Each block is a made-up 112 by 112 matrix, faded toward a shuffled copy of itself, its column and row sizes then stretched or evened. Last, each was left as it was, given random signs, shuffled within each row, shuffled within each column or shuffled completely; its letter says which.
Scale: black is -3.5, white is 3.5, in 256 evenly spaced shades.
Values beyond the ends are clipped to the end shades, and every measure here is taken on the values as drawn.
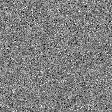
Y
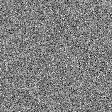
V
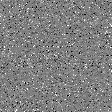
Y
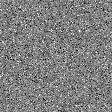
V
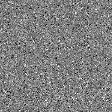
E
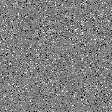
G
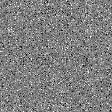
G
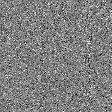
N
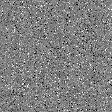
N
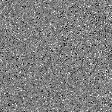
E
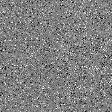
E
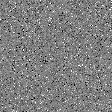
N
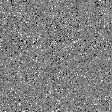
E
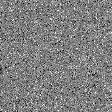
N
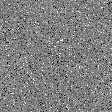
V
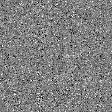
E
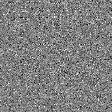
G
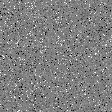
N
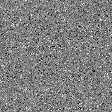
Y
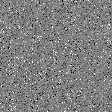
N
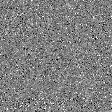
Y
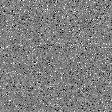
Y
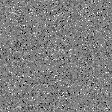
E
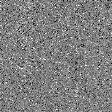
E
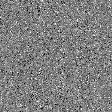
N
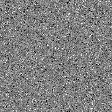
N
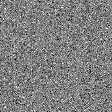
N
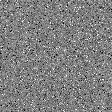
V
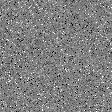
V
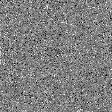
E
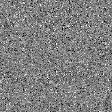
G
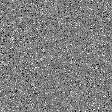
N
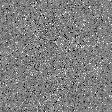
N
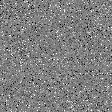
Y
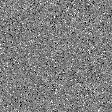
N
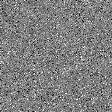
E
